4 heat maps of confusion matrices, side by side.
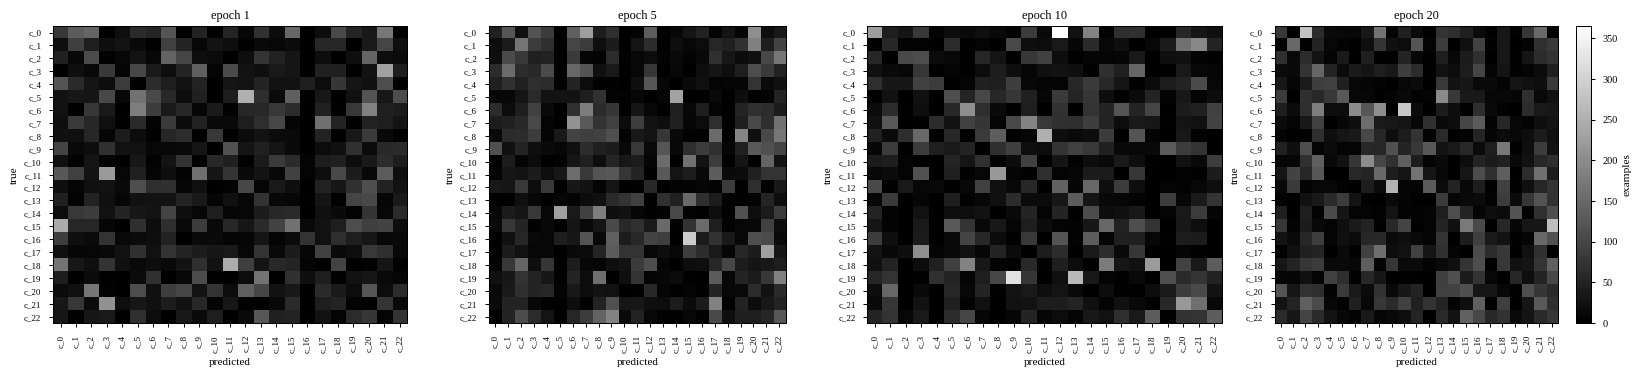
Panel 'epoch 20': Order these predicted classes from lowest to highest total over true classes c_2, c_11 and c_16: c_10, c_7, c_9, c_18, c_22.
c_9, c_10, c_7, c_18, c_22
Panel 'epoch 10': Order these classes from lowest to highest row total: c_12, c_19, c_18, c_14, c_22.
c_14, c_12, c_22, c_18, c_19
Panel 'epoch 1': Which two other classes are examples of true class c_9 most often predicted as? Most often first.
c_11, c_0
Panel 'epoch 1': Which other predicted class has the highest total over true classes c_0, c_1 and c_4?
c_21
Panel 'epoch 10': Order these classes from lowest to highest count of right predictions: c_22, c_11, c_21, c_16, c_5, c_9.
c_16, c_11, c_9, c_5, c_22, c_21
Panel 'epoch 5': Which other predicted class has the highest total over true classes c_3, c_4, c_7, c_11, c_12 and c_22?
c_6
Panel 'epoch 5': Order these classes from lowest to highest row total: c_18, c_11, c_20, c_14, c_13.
c_20, c_13, c_18, c_14, c_11
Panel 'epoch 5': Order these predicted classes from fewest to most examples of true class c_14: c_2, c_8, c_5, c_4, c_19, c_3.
c_4, c_2, c_3, c_19, c_8, c_5
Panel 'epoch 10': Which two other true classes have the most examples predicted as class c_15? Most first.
c_18, c_8
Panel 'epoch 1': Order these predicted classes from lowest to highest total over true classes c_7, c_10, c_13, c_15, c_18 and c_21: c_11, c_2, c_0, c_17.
c_2, c_17, c_11, c_0
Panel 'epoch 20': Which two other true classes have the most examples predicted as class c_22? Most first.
c_15, c_18
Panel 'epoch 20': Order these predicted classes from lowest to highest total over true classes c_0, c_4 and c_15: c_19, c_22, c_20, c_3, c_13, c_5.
c_19, c_5, c_20, c_3, c_13, c_22
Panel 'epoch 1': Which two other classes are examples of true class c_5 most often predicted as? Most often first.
c_12, c_15
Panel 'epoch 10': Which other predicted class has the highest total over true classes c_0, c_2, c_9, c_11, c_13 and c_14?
c_12
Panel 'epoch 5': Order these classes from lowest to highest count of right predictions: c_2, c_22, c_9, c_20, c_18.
c_9, c_20, c_2, c_18, c_22
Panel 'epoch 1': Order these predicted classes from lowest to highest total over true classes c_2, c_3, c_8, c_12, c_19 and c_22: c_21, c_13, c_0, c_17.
c_0, c_17, c_21, c_13
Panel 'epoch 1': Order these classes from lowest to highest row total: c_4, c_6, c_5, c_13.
c_13, c_4, c_6, c_5
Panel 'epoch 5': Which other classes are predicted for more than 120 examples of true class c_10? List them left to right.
c_13, c_15, c_21
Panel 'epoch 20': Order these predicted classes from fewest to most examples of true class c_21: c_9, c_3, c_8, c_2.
c_9, c_8, c_3, c_2
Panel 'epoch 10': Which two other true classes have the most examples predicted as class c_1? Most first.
c_20, c_7
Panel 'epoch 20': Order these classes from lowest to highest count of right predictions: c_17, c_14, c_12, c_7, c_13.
c_17, c_13, c_14, c_12, c_7
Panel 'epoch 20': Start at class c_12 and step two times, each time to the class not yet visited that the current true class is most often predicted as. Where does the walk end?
c_18
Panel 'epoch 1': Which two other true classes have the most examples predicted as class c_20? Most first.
c_6, c_2
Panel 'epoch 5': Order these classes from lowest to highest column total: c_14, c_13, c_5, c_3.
c_5, c_14, c_13, c_3
